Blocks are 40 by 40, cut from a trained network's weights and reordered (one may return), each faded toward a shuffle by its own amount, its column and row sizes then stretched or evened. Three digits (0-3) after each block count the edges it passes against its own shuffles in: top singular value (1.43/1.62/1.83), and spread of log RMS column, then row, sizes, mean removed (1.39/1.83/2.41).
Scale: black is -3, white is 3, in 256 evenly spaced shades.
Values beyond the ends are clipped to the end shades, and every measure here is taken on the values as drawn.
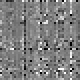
2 3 2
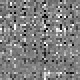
1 3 2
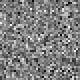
0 1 0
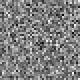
2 0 0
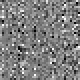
0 3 0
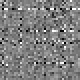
2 2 2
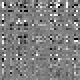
2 3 3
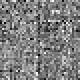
1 0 1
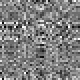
3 1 2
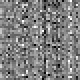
2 3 0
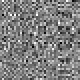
3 2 1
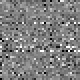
2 1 3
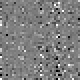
0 3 2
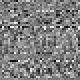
3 0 3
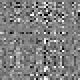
3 3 3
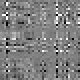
3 3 3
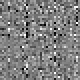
1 3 2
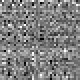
1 2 1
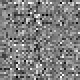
2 2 1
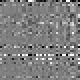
3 2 3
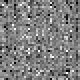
0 2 1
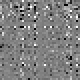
1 3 3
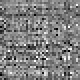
1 2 2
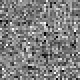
1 1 0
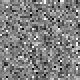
0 2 0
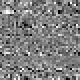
2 0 3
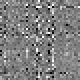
2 3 2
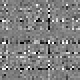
3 2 3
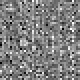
1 2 0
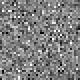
0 0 1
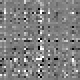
2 3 3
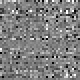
0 2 3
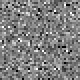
0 0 1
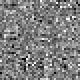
0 0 1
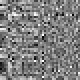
3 2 0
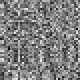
3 1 0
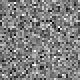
1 1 0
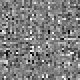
0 2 2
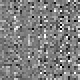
0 3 2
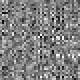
3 2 1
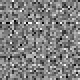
1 0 1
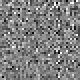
1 1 2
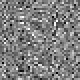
1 1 0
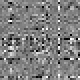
2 3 3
